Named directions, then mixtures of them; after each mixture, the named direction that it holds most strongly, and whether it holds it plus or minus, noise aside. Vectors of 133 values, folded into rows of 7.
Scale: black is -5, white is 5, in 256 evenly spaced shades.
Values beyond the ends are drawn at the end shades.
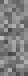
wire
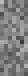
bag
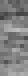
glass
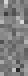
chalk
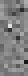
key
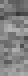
glass, plus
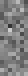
wire, minus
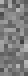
bag, plus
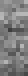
glass, minus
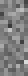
key, minus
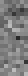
key, plus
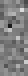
key, minus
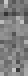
chalk, plus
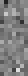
chalk, minus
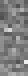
key, minus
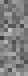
wire, minus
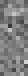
key, minus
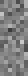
bag, minus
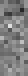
key, plus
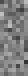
key, plus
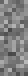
wire, plus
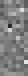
key, minus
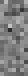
key, plus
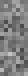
wire, minus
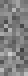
wire, minus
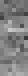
glass, plus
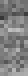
glass, plus
